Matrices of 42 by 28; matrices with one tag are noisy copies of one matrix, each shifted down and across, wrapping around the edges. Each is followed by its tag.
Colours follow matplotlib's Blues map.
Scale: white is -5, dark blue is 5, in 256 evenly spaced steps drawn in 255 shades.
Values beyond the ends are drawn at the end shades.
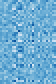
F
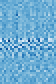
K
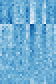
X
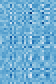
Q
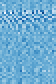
K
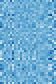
F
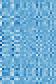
Q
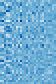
F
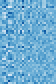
F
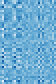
Q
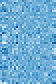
F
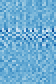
K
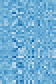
F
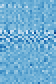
K
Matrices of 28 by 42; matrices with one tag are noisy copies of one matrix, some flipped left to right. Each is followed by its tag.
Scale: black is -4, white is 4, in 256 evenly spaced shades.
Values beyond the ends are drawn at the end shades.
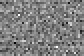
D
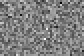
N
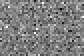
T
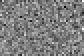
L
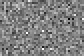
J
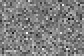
J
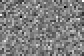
L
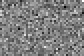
L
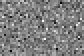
N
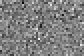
N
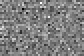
T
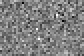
N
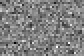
D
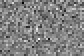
N
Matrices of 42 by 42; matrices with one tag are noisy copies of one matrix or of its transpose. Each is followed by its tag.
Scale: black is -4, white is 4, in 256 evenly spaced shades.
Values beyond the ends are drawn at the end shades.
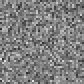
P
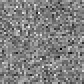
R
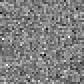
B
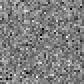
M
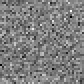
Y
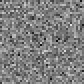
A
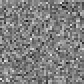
P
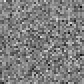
M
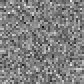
A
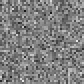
A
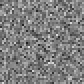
A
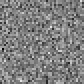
P
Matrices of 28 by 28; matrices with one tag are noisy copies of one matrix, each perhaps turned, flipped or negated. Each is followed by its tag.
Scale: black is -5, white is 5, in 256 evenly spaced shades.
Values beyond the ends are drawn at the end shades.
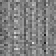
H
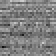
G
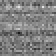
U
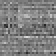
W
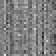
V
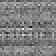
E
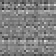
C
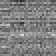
G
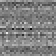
E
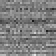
G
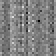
E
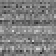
U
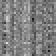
U
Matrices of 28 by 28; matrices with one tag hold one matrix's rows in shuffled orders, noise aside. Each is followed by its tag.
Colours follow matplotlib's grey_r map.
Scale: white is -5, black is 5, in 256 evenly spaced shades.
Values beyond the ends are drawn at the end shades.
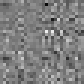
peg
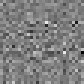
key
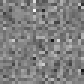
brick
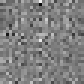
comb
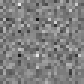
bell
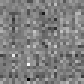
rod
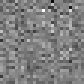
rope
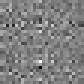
comb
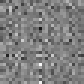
comb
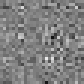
peg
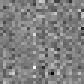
brick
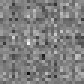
rod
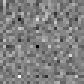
bell
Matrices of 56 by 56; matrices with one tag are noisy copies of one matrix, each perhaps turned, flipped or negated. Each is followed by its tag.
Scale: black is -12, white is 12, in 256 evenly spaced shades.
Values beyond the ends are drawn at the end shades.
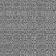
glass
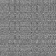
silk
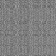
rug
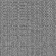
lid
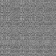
glass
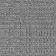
lid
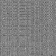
lid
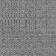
lid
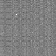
silk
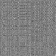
lid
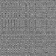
lid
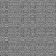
rug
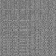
lid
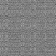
rug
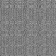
rug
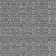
rug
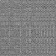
lid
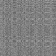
silk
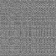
lid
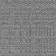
lid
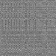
lid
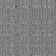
rug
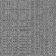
lid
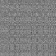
silk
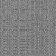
lid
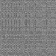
lid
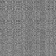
glass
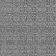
glass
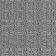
rug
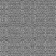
rug
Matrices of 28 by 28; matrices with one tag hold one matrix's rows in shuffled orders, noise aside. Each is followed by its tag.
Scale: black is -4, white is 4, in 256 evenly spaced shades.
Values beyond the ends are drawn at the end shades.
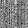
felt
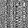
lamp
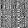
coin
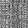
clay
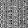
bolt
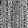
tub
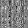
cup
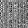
bolt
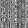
felt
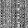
coin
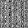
cup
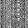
coin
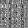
cup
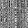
felt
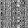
coin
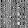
coin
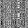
coin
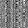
lamp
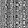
lamp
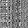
clay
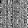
tub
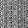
bolt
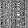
coin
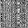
coin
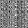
felt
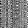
tub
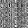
felt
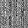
cup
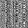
lamp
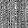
felt
